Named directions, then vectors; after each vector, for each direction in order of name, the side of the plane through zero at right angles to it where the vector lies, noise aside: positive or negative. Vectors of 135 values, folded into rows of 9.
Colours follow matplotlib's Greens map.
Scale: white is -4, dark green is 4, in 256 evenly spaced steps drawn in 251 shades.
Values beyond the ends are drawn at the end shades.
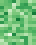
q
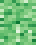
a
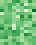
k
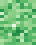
negative, positive, positive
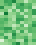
positive, positive, positive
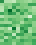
positive, negative, negative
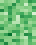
negative, positive, negative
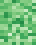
positive, positive, positive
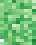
positive, positive, positive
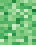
positive, positive, positive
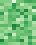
negative, negative, negative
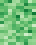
negative, negative, positive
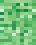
positive, negative, negative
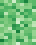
negative, negative, negative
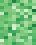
positive, positive, positive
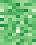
positive, negative, negative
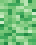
positive, positive, negative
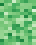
negative, negative, negative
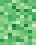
negative, negative, negative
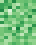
negative, positive, positive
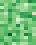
negative, positive, negative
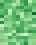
negative, negative, positive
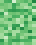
negative, negative, negative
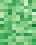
positive, positive, negative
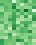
negative, negative, negative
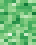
positive, negative, positive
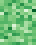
positive, positive, positive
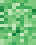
negative, positive, positive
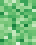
negative, negative, negative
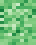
negative, positive, positive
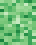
negative, positive, negative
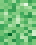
negative, positive, negative
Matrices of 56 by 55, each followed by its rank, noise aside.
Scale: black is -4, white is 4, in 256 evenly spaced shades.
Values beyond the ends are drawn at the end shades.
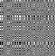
one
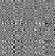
four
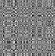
two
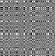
one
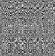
four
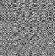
four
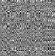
four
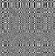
one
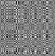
two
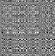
three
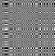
one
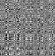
three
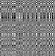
one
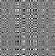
one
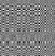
one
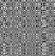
three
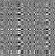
one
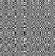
three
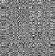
four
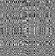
three
